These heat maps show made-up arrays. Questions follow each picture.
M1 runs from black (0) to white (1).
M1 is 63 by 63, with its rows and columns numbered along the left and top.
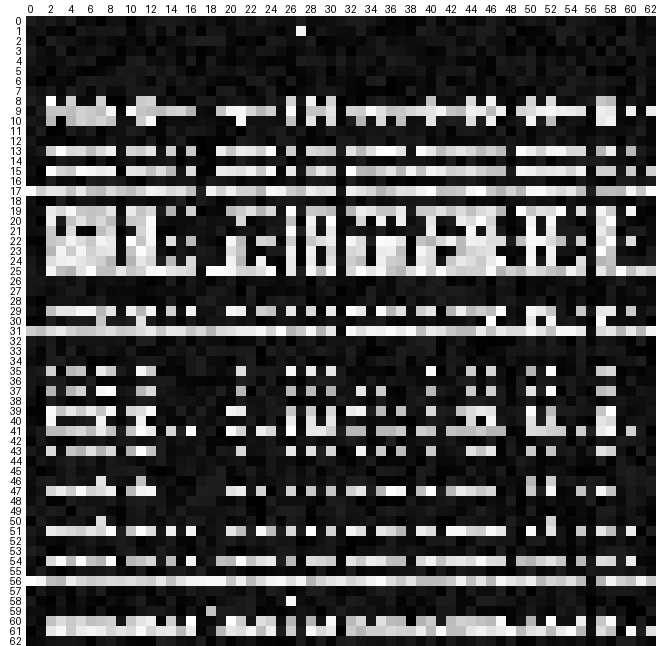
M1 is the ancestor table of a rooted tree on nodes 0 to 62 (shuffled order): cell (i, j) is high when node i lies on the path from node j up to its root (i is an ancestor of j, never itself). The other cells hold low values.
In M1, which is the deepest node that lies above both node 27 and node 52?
17
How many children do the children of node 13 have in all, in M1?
1
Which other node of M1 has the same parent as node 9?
48
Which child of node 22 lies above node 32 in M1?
41
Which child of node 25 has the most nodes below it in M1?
61
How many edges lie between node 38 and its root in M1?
7
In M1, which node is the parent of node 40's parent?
21
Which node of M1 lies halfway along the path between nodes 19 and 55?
51
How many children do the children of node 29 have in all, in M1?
1
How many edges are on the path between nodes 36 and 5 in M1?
8
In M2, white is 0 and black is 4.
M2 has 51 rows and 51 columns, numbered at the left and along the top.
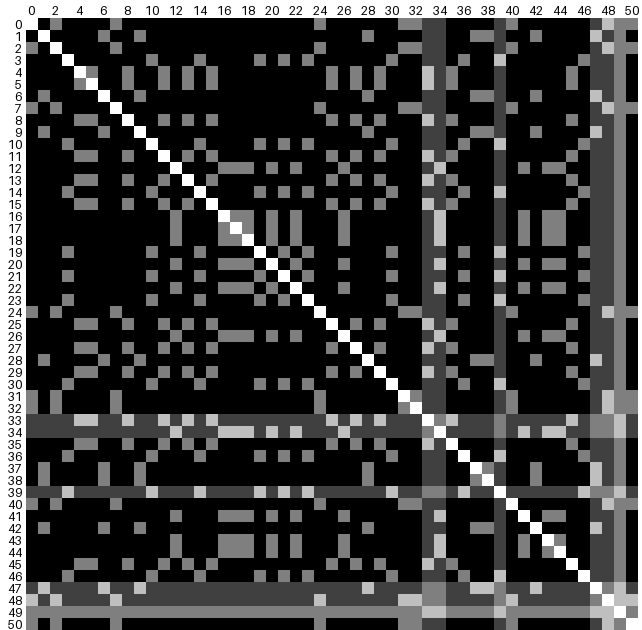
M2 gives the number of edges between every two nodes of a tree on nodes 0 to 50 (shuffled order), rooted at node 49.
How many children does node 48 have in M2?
8
